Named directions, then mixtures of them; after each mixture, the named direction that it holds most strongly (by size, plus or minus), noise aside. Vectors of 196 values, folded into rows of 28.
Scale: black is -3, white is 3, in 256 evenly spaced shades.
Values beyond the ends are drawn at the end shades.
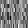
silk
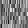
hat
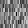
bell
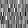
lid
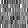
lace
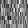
silk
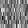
lid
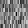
bell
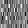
lid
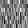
bell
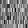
silk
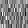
lid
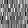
lid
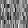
silk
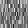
bell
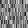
lid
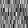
bell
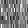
lace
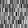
bell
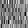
hat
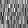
lid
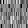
lace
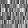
bell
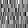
lid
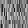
silk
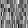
silk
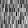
bell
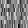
silk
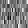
silk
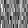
silk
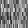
silk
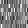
lace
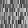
bell
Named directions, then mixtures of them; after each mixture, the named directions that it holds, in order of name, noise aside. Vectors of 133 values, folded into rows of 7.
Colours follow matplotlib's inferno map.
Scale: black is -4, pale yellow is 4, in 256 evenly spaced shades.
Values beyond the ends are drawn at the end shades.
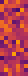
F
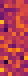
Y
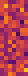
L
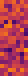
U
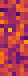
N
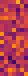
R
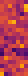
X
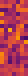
N.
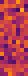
F, L, R.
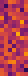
L.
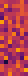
L, U, Y.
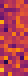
Y.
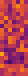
L, N, U.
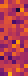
F, L, R.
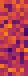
U.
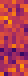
R, U, X.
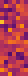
N, Y.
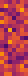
L, N.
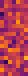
N, Y.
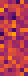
L, R.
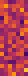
L.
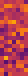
L, X, Y.
